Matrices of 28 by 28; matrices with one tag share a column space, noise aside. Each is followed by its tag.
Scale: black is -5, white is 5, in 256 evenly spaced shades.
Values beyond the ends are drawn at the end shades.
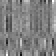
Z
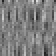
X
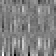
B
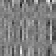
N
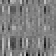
B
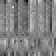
Z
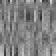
X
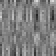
X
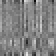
Z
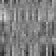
X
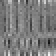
Z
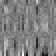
B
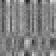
Z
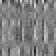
N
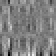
B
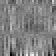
B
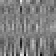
B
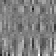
B
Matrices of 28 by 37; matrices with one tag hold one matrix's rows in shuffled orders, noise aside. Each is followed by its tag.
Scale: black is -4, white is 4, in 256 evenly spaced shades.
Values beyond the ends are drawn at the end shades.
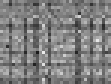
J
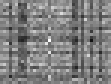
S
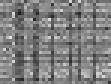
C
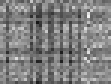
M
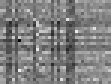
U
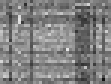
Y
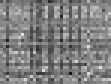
M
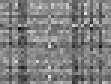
S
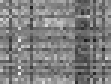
Y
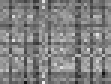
J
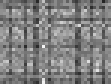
J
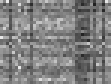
Y
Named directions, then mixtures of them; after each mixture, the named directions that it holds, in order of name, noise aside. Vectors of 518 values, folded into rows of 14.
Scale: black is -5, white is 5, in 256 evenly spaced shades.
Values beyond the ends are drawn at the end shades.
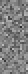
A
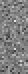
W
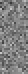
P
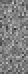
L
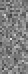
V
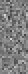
A, V.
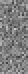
L.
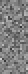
A.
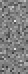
P, W.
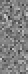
A, V.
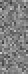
P.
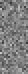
P.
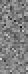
A, W.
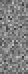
A, L.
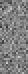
L, P.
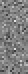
W.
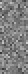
P.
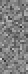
A.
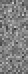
L.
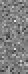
W.
